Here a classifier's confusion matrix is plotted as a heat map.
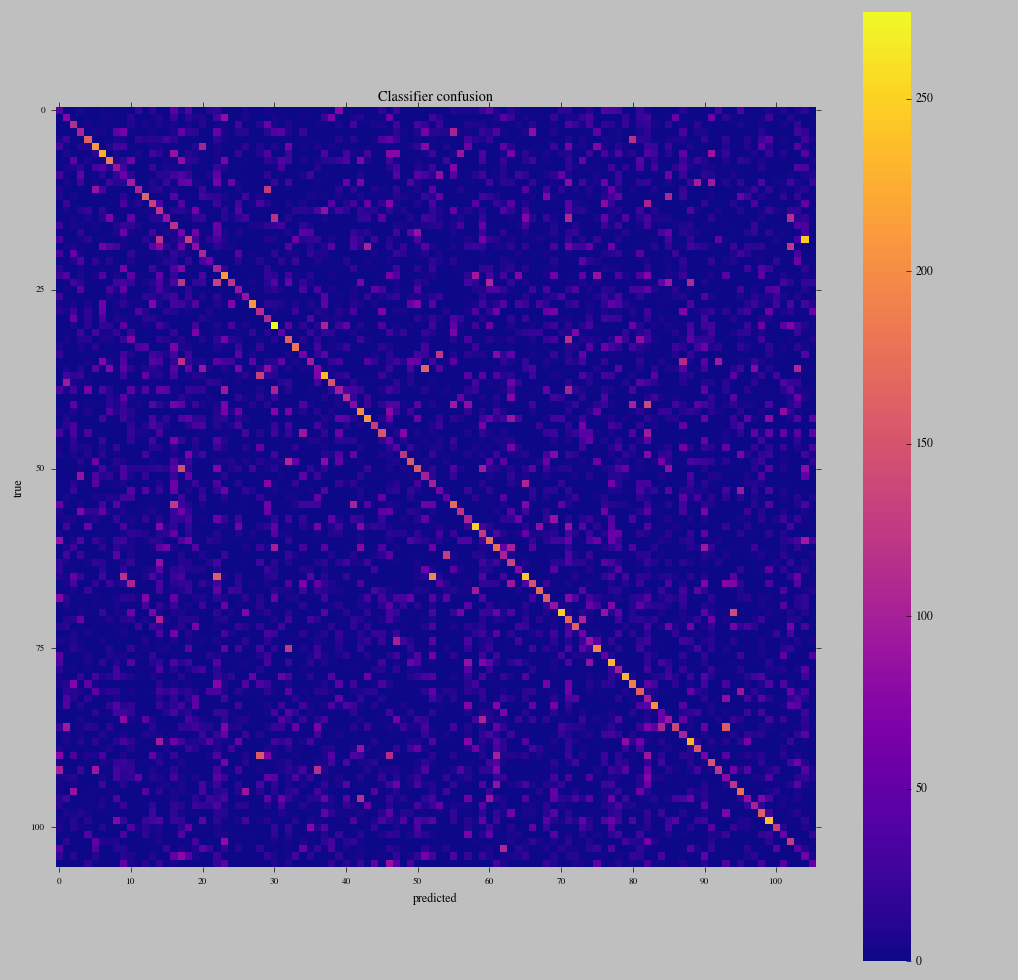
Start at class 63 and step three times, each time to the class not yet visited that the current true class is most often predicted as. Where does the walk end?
28
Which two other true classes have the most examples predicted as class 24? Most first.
27, 10
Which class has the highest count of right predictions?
30
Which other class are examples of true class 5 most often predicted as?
20
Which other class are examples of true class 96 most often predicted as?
42
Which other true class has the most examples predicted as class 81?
32
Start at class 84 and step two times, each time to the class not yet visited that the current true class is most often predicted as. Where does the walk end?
54
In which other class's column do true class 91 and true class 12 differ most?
85
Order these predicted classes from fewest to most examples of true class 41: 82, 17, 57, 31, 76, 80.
31, 76, 17, 57, 80, 82
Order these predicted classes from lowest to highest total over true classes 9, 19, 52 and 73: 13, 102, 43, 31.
31, 13, 43, 102
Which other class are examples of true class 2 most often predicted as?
29
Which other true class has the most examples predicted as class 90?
61
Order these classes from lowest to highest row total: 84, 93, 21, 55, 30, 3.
21, 84, 93, 3, 55, 30
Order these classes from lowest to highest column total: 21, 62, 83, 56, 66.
21, 56, 83, 66, 62
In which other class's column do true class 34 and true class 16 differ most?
53
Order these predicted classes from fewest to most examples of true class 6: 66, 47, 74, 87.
66, 74, 87, 47
